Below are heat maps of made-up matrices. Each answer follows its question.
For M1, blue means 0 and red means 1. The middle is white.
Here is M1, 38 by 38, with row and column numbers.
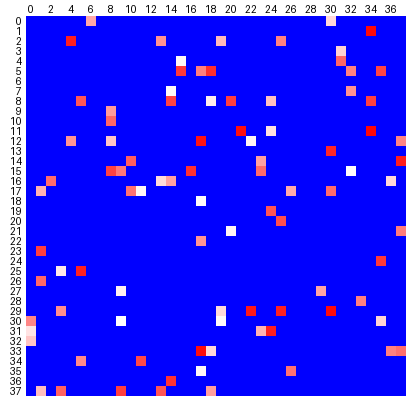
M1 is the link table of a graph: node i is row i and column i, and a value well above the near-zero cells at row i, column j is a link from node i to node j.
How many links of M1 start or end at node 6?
1
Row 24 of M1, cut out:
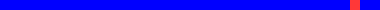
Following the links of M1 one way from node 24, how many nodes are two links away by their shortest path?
2
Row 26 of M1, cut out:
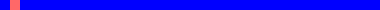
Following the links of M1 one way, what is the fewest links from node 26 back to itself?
5
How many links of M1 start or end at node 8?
10
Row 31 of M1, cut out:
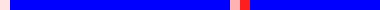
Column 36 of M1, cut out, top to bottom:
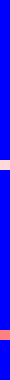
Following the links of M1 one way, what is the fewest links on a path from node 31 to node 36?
7
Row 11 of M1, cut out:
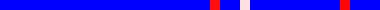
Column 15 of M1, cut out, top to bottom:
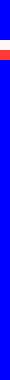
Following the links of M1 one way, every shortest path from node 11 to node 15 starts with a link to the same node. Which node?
node 34
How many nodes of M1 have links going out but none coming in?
4
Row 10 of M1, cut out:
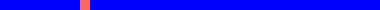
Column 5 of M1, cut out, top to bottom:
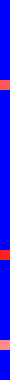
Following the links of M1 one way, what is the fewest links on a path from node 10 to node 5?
2
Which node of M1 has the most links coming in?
node 17
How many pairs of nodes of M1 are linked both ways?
2
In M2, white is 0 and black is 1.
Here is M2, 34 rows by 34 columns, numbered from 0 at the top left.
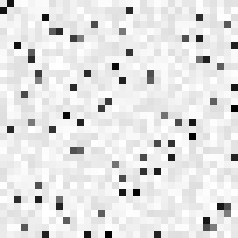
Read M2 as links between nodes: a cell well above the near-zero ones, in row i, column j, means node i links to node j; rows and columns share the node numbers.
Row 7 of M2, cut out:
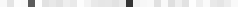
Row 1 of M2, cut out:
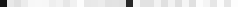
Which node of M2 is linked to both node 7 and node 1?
node 18
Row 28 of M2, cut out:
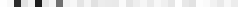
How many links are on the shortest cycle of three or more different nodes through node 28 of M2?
6
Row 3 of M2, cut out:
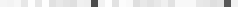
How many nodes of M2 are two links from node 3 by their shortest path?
2
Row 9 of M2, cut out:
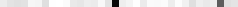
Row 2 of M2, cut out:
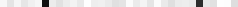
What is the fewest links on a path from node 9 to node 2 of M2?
5
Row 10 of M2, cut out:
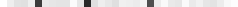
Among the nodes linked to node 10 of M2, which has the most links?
node 5
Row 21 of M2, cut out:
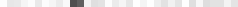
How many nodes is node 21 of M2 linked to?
2
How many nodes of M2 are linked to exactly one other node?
6
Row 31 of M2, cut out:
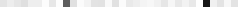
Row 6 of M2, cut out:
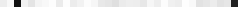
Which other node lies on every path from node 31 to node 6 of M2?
node 29
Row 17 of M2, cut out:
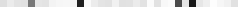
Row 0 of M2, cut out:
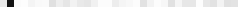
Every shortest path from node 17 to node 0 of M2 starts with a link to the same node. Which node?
node 4
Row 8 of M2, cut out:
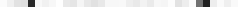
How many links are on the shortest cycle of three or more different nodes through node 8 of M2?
6
